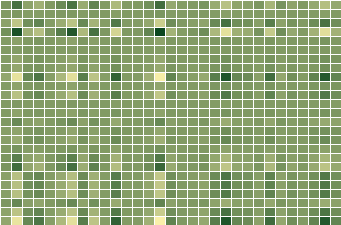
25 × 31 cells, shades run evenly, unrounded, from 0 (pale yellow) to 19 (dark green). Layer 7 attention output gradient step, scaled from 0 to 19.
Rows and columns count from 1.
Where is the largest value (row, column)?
4, 15
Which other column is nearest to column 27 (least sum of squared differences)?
23
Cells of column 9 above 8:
17
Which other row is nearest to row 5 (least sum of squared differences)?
13
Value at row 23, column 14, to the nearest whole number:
10
